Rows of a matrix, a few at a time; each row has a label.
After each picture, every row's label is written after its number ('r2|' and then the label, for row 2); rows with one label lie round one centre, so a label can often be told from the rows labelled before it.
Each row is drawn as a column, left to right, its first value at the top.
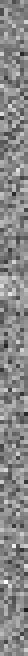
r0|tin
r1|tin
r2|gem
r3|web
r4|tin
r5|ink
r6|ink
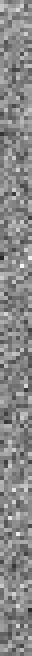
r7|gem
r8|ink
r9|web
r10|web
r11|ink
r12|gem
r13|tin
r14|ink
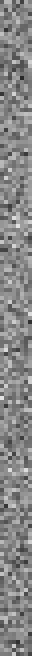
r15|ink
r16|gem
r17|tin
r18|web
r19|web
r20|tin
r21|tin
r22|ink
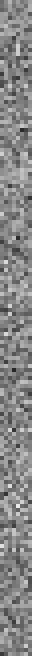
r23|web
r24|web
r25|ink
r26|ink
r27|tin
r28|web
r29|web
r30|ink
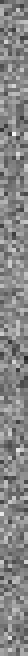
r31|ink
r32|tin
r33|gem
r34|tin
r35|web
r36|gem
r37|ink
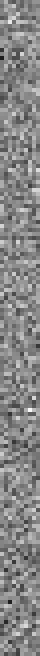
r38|web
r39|ink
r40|ink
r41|tin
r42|web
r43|tin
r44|gem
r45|tin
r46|tin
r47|tin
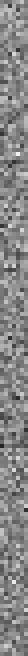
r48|ink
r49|ink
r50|web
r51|tin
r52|web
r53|gem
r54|tin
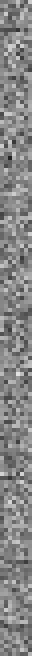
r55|gem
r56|tin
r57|tin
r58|tin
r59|gem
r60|web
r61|tin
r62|web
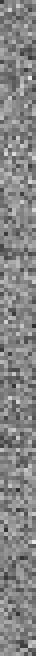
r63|tin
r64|gem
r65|ink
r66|web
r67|ink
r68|gem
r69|ink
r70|web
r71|web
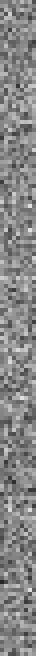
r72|gem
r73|ink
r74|tin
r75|gem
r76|gem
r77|ink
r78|ink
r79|ink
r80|ink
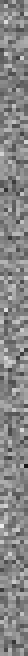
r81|web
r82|tin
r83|tin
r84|tin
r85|web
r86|gem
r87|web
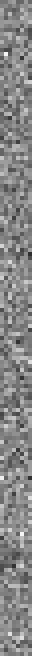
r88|web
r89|tin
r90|web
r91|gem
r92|tin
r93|ink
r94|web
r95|tin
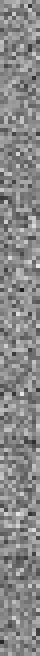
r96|ink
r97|gem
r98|ink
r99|tin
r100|gem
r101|gem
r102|gem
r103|web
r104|tin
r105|gem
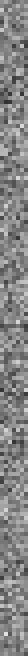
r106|ink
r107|web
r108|ink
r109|tin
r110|tin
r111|tin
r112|web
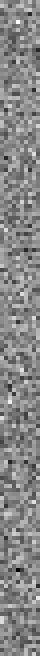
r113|tin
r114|gem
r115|ink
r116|ink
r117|ink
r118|gem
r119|ink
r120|gem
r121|web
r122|ink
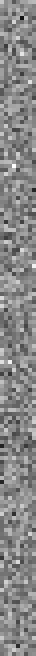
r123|ink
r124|web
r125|tin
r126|ink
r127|ink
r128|tin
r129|tin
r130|gem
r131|gem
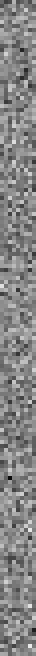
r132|ink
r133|tin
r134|tin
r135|ink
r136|gem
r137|tin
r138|tin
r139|web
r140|gem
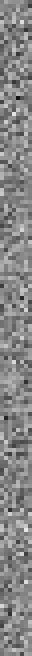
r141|web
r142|ink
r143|gem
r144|tin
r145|gem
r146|gem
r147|tin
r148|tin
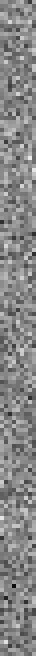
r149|web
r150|web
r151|web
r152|tin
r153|gem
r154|gem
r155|ink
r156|web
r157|tin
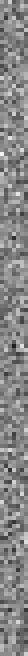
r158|web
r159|ink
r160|gem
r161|tin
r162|gem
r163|gem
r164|ink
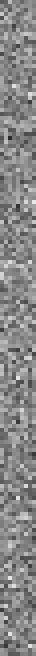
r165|gem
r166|ink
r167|web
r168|web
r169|tin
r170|gem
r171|gem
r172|web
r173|gem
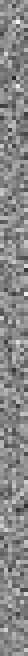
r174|web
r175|tin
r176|web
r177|tin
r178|ink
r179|gem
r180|gem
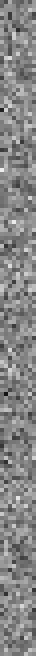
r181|tin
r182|ink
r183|gem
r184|tin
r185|tin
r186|tin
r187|tin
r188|tin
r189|ink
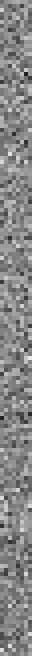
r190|ink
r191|web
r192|web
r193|gem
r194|web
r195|ink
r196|tin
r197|tin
